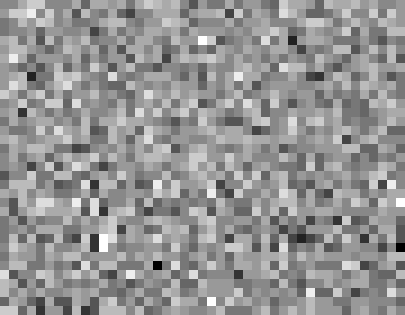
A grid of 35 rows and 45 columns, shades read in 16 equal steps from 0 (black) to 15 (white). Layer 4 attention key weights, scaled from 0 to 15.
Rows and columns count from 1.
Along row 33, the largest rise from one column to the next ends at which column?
35
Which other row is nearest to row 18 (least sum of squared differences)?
11
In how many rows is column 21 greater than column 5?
17
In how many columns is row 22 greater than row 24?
21
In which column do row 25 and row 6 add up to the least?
40
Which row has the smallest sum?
32
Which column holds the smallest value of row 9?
4
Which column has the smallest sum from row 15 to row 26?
34
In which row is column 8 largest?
10
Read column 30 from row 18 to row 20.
8 10 6
